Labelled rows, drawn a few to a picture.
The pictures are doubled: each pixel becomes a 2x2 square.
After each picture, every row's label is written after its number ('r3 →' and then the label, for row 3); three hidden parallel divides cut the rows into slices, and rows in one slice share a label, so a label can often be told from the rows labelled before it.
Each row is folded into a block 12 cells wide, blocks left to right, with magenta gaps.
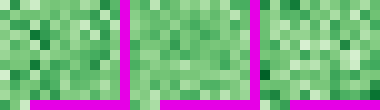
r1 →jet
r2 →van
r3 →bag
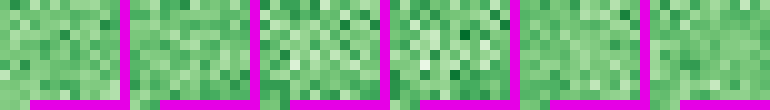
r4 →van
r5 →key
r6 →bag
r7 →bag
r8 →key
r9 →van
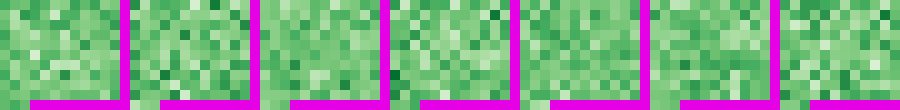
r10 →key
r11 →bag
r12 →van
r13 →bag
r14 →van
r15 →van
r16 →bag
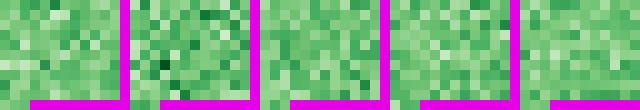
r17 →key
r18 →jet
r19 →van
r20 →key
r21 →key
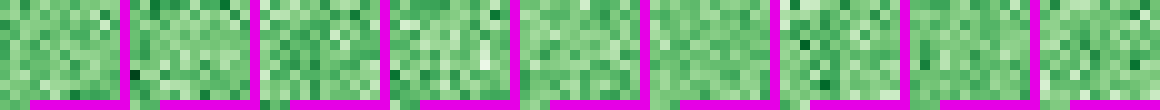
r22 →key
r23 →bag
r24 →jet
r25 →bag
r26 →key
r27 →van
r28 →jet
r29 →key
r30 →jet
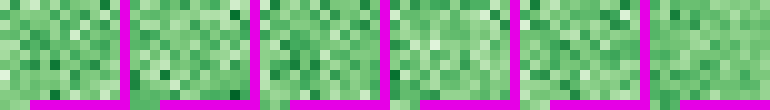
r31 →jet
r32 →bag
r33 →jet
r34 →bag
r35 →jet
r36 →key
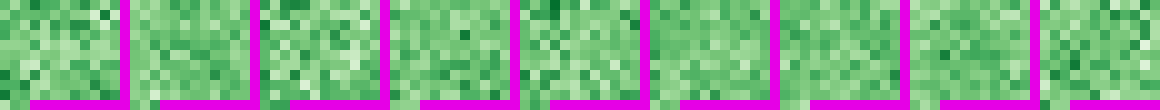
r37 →bag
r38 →van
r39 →bag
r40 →key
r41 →bag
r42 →key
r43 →key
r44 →van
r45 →jet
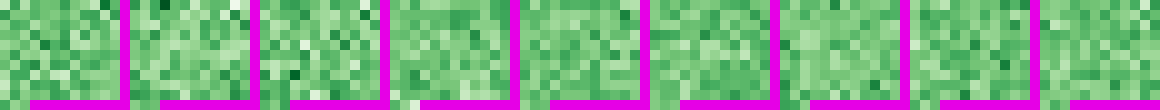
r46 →jet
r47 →bag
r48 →bag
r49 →van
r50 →key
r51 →key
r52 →key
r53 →van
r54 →key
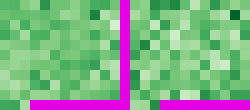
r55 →van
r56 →bag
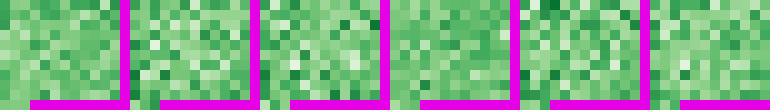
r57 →key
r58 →bag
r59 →bag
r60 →van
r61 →bag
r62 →bag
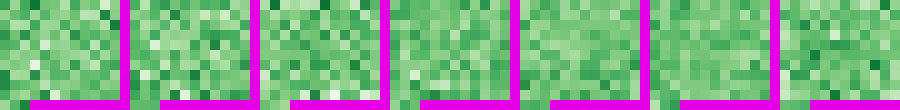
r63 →bag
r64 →bag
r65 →jet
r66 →key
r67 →key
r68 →key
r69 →jet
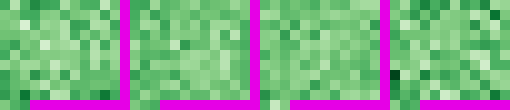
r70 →bag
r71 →key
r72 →key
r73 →bag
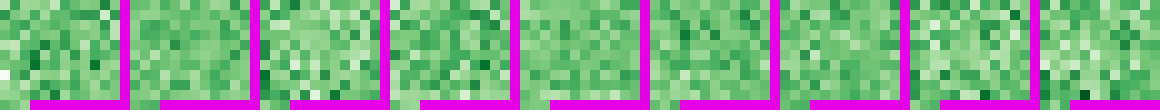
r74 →jet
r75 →van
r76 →bag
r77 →jet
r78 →van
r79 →van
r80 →key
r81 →bag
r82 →bag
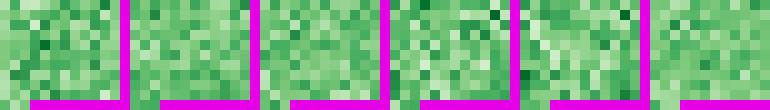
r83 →jet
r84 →key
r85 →van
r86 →bag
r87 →bag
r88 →van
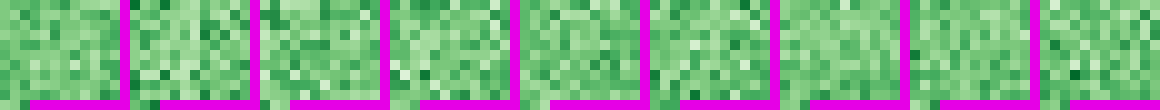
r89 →key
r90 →bag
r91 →jet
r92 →bag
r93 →van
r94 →bag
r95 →key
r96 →key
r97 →bag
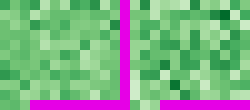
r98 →key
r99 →jet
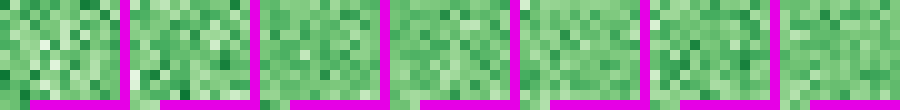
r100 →bag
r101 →jet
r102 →van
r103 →van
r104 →van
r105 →jet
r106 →van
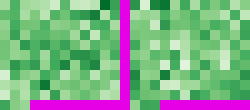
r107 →jet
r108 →bag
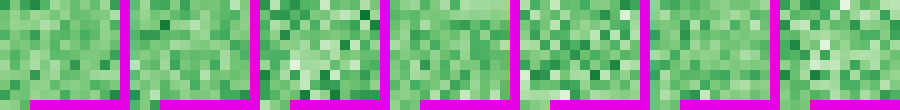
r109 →key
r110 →key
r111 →bag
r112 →van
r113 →jet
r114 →key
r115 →bag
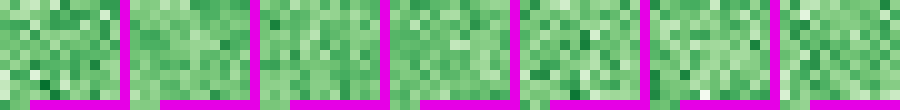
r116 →jet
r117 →van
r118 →van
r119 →key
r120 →jet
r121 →bag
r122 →jet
